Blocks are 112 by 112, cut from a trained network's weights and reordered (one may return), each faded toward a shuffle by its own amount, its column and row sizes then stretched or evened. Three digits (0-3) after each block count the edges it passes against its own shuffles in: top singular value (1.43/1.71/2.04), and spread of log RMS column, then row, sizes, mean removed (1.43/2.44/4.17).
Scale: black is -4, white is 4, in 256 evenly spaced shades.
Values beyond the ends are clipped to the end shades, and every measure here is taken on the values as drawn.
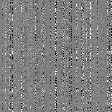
2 3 1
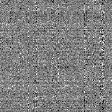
2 2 0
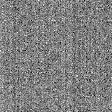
1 0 1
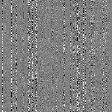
2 3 0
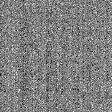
1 1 1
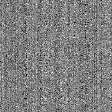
2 1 1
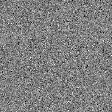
0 1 0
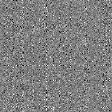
1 2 1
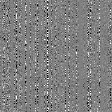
2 3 0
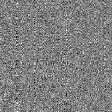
3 2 0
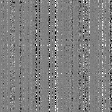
3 3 1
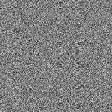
3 0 1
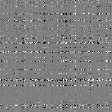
2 2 3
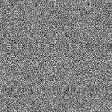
3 1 1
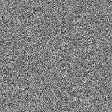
2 1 0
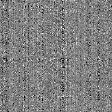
2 2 1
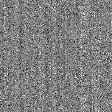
1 1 1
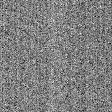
1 0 0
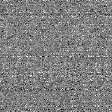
1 1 2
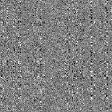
3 2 1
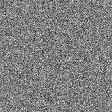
2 0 0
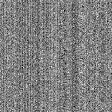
3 1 0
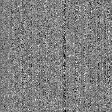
1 2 0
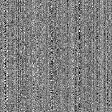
3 2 0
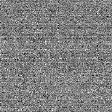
2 1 1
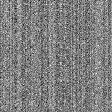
3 0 0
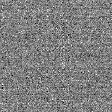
1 1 0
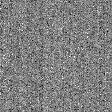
0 1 0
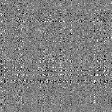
3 2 2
